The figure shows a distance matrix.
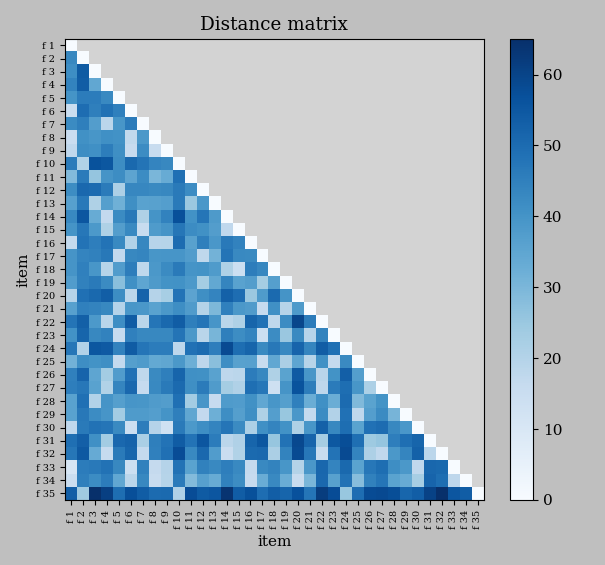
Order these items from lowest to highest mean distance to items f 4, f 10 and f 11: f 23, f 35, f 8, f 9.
f 8, f 9, f 23, f 35
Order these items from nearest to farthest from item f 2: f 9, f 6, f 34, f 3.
f 9, f 34, f 6, f 3
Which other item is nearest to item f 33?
f 1
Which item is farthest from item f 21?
f 31
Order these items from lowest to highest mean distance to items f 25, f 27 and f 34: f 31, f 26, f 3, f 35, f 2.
f 26, f 3, f 31, f 2, f 35
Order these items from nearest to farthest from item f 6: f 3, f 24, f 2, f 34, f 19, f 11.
f 34, f 11, f 19, f 3, f 2, f 24
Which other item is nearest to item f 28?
f 13
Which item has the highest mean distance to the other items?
f 35
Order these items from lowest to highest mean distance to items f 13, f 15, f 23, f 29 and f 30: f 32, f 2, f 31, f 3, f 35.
f 3, f 32, f 31, f 2, f 35
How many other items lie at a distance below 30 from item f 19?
7
